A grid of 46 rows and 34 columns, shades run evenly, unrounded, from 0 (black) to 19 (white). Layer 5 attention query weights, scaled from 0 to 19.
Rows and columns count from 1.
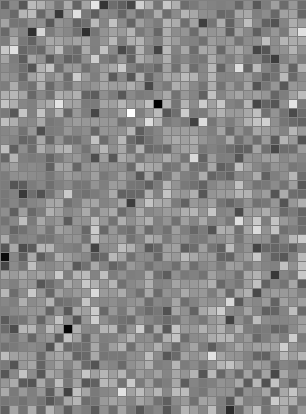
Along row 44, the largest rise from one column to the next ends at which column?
9
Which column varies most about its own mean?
11
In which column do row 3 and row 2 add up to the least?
31
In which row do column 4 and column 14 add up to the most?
33
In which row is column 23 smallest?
3
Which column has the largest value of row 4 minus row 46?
5
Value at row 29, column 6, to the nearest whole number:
9
